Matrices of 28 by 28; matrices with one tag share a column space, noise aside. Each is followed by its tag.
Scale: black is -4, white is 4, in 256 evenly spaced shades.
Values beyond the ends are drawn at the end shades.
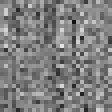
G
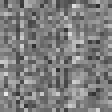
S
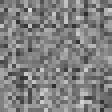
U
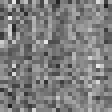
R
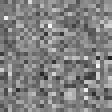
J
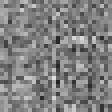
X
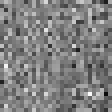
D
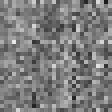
R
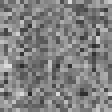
D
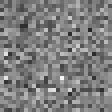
J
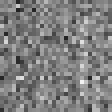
X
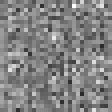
S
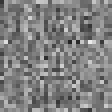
R
